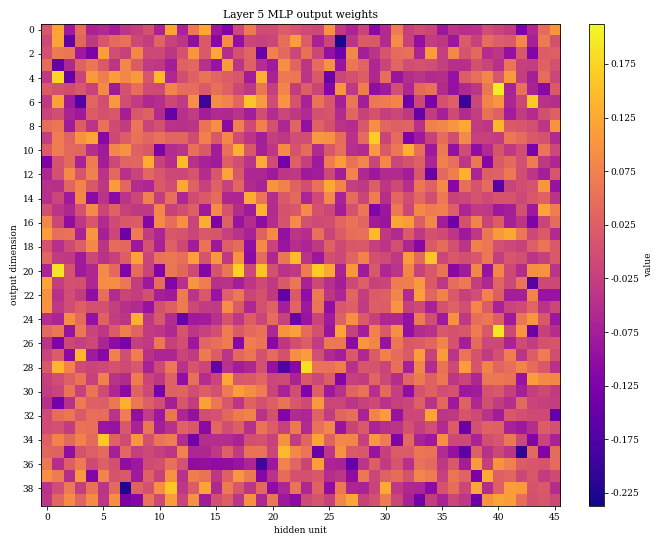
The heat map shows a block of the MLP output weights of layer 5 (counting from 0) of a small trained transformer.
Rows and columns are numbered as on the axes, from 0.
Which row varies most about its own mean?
6
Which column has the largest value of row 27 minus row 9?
33
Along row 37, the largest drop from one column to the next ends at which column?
4
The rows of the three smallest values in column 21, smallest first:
28, 22, 11
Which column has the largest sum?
40
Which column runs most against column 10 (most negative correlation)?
17
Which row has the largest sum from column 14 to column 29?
20
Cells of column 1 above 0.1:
6
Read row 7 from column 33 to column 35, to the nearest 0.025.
-0.15 -0.025 -0.075
